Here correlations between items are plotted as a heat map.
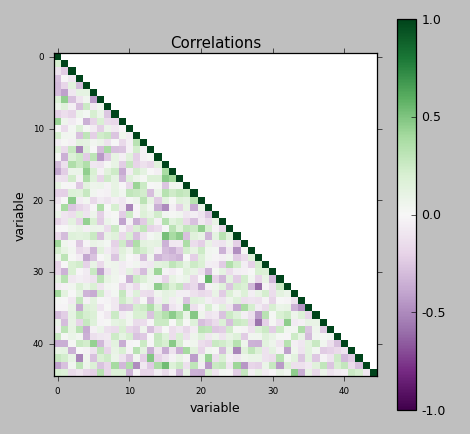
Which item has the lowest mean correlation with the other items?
28
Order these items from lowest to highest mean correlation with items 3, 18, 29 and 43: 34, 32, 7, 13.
13, 7, 34, 32
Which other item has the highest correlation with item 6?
1
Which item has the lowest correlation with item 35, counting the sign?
34
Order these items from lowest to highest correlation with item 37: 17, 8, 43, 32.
8, 17, 43, 32
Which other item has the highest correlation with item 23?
4
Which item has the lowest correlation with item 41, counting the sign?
25
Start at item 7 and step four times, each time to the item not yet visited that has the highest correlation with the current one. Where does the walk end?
31
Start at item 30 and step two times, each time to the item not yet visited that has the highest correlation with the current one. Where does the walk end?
32
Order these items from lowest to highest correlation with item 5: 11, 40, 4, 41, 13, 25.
11, 41, 13, 4, 25, 40
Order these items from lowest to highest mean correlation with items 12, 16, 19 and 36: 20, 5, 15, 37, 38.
38, 37, 5, 20, 15
